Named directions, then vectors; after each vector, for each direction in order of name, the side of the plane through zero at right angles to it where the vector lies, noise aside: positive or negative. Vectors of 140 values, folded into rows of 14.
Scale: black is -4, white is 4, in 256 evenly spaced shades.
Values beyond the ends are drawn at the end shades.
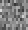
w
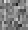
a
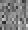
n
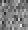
negative, positive, positive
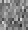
positive, negative, negative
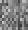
positive, negative, negative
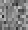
positive, positive, positive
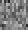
negative, negative, positive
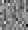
negative, negative, positive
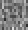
negative, negative, positive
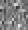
negative, positive, negative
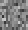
positive, positive, positive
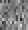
negative, positive, positive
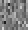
positive, positive, negative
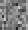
positive, positive, positive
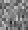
positive, negative, negative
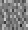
positive, positive, negative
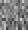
positive, negative, negative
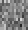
positive, negative, negative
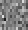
negative, negative, negative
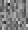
positive, positive, negative
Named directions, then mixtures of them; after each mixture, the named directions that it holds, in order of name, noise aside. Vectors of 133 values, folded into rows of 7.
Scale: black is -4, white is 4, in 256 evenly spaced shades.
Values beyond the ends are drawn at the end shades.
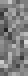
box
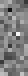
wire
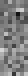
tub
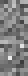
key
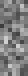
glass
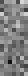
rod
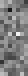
wire.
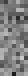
box, tub.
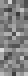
tub, wire.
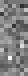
key, rod.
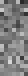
rod.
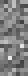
key.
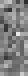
box, wire.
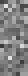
key.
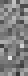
key.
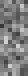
glass.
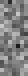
box, glass.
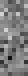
box, key, tub.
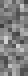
glass.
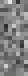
box, rod, wire.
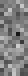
glass, wire.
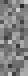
glass, key, tub.
